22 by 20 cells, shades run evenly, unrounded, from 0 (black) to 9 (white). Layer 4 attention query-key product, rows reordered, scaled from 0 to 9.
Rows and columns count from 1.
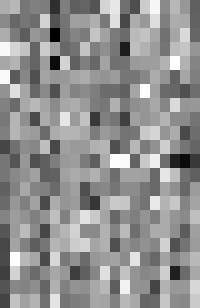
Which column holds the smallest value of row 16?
12
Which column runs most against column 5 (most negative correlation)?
13
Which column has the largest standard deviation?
6
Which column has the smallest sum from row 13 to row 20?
1
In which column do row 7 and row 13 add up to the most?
15
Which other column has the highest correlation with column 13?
11
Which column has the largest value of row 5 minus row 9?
18
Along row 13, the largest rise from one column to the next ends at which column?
17
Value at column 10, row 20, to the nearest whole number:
5
